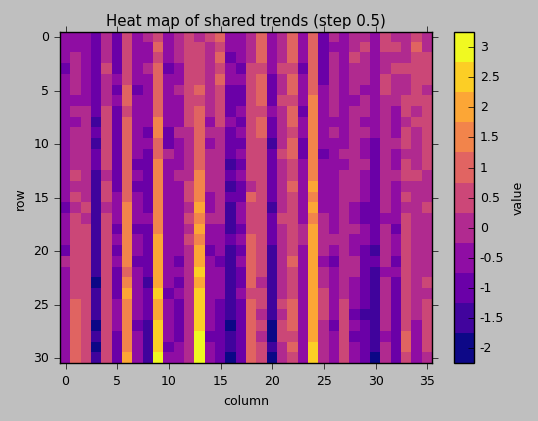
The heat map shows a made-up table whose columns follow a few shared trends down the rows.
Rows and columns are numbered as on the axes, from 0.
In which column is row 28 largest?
13
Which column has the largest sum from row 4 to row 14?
24
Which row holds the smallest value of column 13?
0
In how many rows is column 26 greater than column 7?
12
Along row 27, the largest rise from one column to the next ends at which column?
9
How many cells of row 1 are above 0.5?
5
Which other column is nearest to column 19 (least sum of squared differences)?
22
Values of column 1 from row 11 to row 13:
0 0 0.5
